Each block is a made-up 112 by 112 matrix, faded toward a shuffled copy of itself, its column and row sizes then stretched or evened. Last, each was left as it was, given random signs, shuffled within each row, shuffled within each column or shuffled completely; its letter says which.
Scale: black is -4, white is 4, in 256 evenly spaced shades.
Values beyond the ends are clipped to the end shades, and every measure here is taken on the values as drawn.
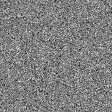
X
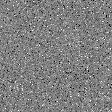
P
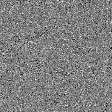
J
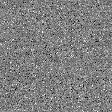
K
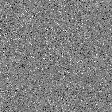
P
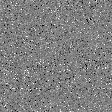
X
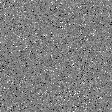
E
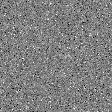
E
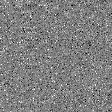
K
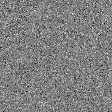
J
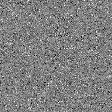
K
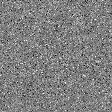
X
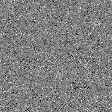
J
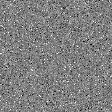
J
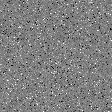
P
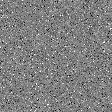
E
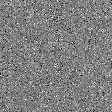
J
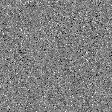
J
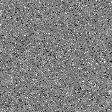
X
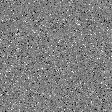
X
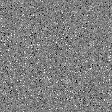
J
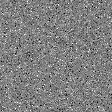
E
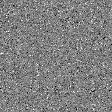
J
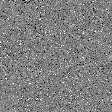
J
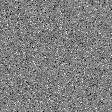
P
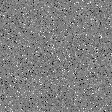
P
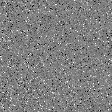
J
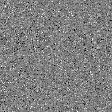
K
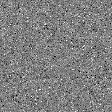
K
